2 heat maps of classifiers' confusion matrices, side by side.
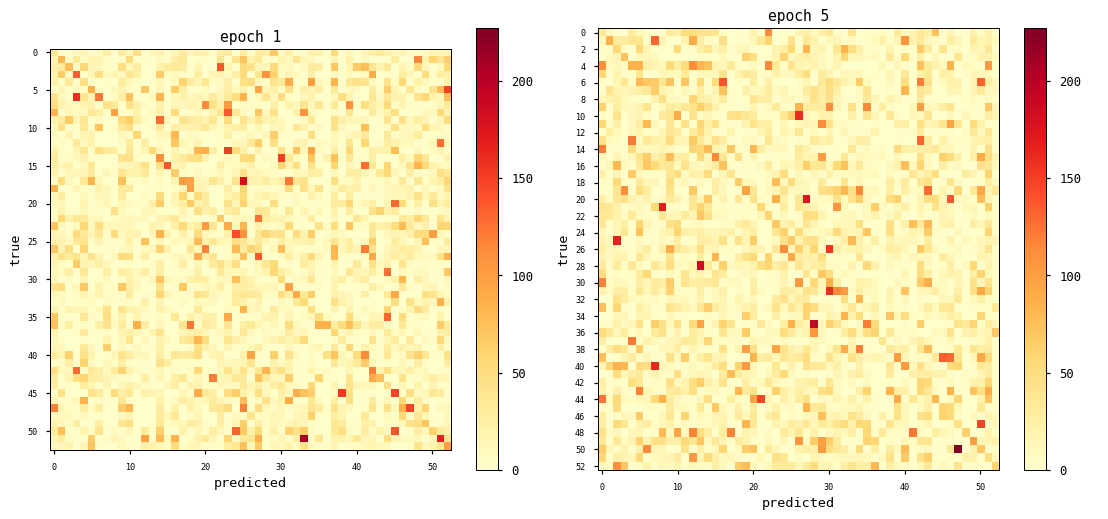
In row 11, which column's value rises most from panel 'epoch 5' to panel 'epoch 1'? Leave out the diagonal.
16
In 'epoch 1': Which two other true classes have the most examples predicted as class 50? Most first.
24, 1
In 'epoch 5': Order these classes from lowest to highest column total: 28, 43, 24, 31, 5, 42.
31, 24, 28, 43, 5, 42
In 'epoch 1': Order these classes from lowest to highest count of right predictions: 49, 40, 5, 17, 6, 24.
40, 49, 5, 17, 6, 24
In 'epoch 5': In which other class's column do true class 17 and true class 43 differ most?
5
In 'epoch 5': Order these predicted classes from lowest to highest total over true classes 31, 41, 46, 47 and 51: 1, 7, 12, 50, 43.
1, 7, 12, 43, 50
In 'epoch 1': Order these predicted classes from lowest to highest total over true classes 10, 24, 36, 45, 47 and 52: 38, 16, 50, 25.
16, 50, 38, 25
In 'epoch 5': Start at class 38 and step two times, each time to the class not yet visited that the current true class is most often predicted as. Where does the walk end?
32
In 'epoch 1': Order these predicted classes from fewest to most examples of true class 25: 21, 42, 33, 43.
43, 33, 21, 42
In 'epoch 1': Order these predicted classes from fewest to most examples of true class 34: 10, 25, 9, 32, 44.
32, 10, 9, 44, 25
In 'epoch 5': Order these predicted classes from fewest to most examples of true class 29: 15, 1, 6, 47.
1, 47, 15, 6
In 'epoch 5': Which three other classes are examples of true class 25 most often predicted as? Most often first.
2, 33, 20
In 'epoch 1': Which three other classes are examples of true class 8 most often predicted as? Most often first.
23, 33, 0
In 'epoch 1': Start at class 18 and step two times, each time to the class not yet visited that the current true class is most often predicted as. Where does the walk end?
29
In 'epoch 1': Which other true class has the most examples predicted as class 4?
46
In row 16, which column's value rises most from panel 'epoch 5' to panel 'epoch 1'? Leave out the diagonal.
44
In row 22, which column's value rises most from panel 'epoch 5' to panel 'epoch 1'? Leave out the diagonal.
27
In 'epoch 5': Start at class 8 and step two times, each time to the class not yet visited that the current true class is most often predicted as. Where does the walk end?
13
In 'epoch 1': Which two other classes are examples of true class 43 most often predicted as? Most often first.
21, 42
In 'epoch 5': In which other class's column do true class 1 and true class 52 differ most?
7
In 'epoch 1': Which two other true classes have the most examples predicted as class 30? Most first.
14, 26
